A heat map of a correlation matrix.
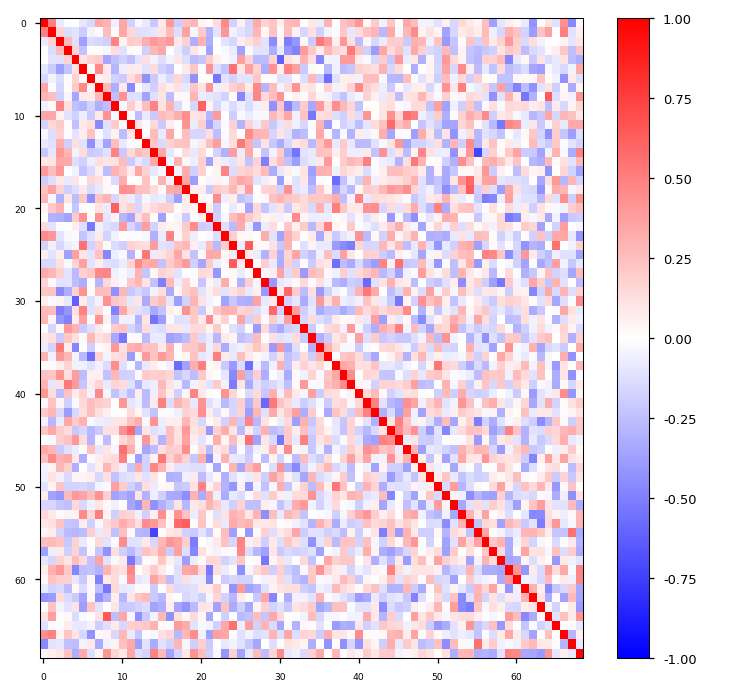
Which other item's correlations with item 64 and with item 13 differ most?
8
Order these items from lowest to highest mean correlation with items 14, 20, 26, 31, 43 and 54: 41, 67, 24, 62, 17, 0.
62, 67, 0, 41, 17, 24
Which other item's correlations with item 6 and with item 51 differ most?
19
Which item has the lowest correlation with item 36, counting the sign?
6
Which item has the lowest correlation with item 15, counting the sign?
28
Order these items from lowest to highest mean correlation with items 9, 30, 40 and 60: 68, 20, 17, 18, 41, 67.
17, 67, 18, 41, 20, 68
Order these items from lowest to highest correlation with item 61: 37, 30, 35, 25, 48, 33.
48, 33, 35, 30, 37, 25
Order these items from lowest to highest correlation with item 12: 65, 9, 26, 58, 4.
58, 4, 9, 65, 26
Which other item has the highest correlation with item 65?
24
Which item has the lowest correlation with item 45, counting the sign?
30
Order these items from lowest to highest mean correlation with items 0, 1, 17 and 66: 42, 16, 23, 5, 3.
5, 3, 42, 16, 23
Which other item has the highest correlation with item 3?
39
